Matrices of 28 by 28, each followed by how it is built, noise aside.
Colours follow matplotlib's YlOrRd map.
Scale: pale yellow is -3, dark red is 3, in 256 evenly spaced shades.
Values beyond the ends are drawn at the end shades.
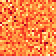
block diagonal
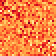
block diagonal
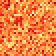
Hankel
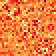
block diagonal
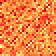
Hankel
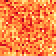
smooth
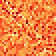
banded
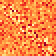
banded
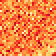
Hankel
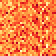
repeating rows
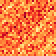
Hankel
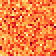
noise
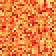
repeating rows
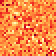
banded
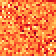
block diagonal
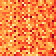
repeating rows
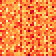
repeating rows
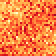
smooth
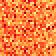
repeating rows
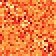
banded
